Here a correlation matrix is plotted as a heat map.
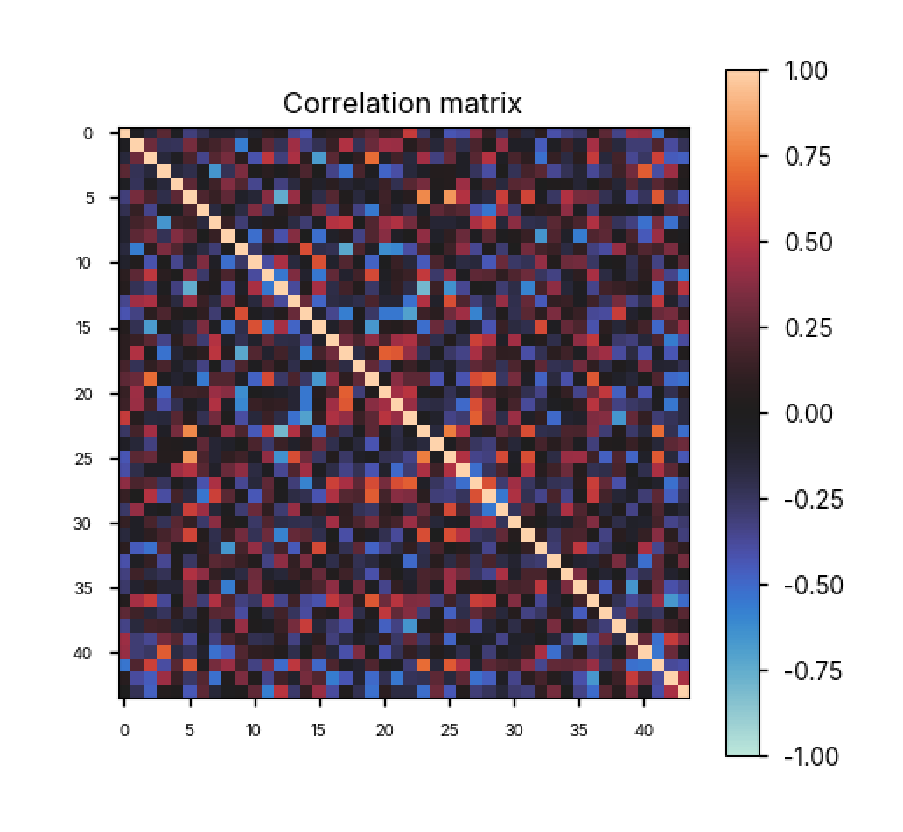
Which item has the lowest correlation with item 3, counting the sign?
7
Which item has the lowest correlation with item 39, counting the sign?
35
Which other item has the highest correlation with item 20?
17
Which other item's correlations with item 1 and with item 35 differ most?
32
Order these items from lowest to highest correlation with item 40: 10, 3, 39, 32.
10, 39, 32, 3
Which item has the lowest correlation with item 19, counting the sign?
15
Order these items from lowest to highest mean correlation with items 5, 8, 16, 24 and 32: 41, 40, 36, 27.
40, 27, 36, 41
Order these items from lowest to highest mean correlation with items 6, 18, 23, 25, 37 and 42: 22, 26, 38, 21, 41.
21, 22, 38, 41, 26
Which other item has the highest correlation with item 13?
25
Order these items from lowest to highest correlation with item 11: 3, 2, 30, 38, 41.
38, 3, 30, 41, 2
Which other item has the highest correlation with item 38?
14
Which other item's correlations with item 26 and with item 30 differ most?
27
